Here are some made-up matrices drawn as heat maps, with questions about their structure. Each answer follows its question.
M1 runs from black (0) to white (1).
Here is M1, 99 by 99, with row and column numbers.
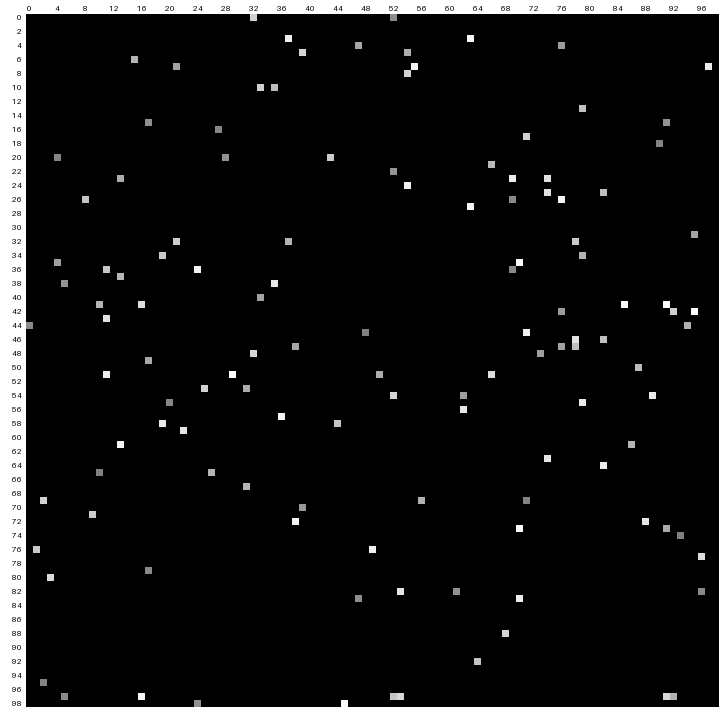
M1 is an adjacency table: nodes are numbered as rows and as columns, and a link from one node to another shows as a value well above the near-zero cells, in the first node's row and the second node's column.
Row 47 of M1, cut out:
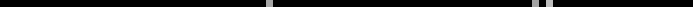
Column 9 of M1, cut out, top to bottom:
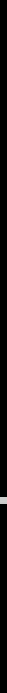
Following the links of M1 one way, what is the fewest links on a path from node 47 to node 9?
5
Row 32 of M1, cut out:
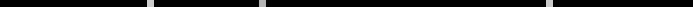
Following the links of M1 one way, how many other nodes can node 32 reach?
9
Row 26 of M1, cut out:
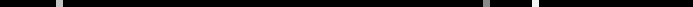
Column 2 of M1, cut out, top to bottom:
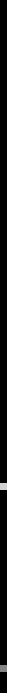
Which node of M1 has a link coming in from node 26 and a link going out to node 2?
node 69
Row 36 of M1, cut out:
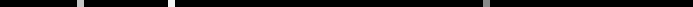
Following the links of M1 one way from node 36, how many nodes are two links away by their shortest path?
4
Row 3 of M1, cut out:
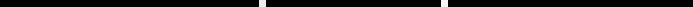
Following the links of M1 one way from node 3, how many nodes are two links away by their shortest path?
2
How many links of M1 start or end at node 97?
7
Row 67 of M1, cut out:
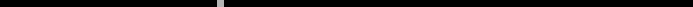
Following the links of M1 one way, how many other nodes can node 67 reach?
3
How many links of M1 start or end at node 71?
4
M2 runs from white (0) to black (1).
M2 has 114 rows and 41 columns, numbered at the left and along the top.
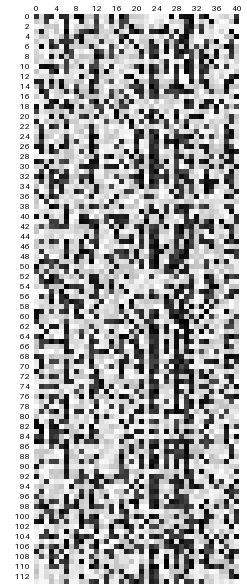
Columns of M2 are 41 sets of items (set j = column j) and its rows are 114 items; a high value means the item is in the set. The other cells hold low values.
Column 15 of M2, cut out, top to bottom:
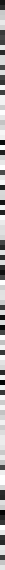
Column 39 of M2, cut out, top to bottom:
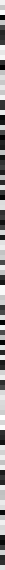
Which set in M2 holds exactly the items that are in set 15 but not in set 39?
2
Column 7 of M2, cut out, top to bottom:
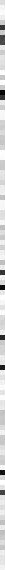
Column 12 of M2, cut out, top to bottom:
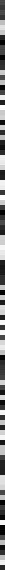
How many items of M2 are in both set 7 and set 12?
8
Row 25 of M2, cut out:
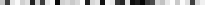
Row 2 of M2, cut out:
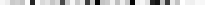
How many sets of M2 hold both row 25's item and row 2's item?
4
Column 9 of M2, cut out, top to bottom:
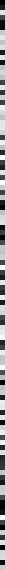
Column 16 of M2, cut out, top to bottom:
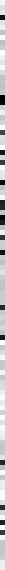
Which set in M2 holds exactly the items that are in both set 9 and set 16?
25
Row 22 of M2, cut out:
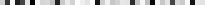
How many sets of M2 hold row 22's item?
10
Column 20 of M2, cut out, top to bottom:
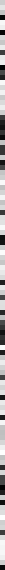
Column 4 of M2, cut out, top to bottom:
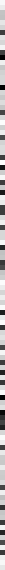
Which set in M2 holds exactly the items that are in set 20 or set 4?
11
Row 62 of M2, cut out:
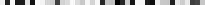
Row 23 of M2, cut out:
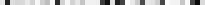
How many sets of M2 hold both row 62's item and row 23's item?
7
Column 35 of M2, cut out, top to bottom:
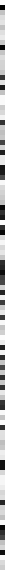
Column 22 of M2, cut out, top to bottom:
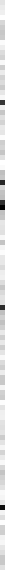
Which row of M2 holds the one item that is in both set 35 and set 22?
41
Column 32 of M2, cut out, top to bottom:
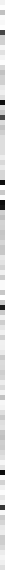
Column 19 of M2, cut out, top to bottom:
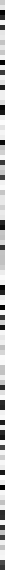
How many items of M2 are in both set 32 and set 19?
2
